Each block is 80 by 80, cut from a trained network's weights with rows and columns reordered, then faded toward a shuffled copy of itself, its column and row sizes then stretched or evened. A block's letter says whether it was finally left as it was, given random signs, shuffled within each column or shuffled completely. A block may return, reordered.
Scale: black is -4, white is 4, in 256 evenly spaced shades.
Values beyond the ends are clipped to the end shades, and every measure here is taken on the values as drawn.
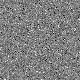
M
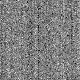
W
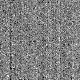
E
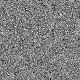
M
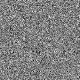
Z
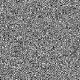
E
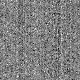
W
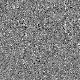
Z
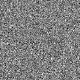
Z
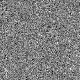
W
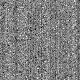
W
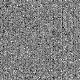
E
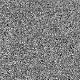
Z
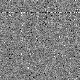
E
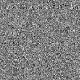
E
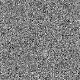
Z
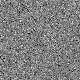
M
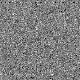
Z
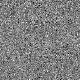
Z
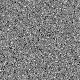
M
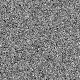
M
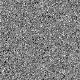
Z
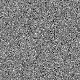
W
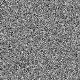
W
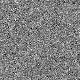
W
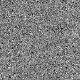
Z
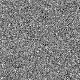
W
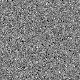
W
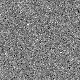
M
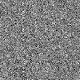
E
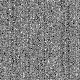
W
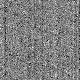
W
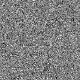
Z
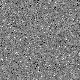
M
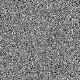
Z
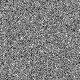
M
